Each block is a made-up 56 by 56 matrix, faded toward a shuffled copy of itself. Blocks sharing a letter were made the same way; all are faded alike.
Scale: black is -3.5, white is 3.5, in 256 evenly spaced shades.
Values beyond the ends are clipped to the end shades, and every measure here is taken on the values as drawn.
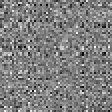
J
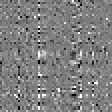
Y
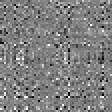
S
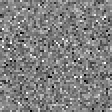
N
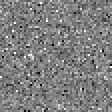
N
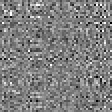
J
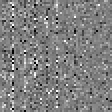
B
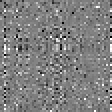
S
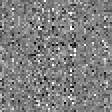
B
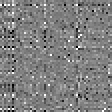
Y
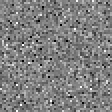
N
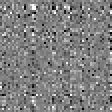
S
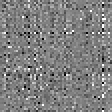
Y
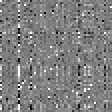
Y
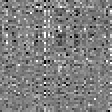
S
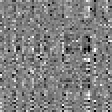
S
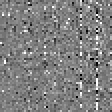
B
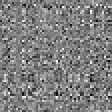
J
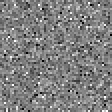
N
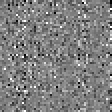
B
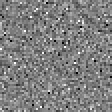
N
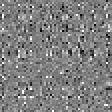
S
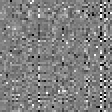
Y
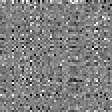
S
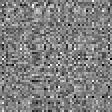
J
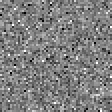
N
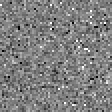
N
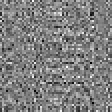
J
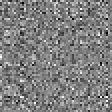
J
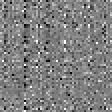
S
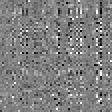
Y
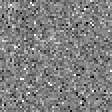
N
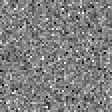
N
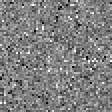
N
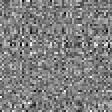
J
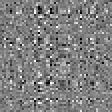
S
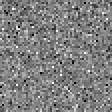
N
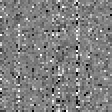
B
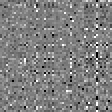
S
